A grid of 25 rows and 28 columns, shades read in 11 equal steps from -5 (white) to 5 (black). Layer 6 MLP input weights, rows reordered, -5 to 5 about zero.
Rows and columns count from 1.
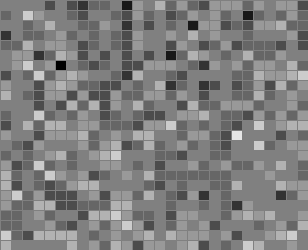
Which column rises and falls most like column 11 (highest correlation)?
23
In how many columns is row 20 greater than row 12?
11
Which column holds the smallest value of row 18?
5
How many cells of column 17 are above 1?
4
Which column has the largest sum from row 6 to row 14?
10
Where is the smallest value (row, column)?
14, 22
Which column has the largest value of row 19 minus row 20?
2
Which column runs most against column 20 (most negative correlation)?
12
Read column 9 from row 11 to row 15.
-2 0 -1 1 1
